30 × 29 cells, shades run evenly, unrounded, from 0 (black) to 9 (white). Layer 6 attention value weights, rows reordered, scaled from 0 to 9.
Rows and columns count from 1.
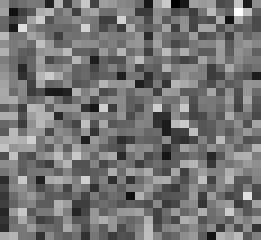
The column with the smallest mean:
19
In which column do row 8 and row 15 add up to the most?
5
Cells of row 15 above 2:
26
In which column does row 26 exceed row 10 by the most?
29
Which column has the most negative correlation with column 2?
24
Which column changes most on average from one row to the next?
6
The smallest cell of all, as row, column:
1, 20
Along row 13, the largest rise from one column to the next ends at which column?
28
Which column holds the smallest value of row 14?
11
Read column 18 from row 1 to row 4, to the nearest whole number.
6 5 5 4
